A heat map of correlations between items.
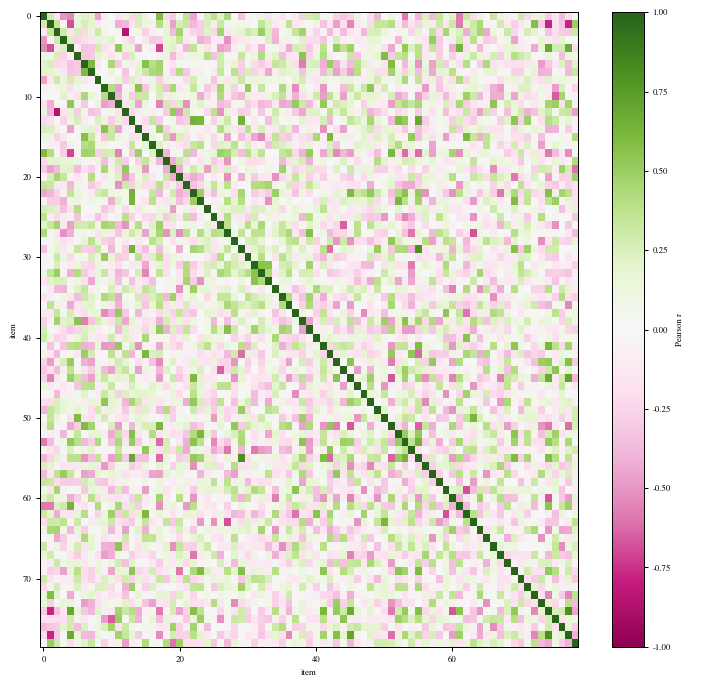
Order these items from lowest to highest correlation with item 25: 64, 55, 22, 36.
22, 55, 64, 36
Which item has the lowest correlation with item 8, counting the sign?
0
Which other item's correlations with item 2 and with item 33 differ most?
12
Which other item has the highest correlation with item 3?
57
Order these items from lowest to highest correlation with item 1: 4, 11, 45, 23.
4, 45, 11, 23
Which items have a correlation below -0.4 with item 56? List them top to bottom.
9, 22, 45, 48
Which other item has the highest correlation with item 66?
11
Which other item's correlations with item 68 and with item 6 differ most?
51
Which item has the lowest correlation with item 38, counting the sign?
6
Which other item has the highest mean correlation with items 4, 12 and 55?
74
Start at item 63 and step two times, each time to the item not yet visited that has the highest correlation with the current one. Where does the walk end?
5
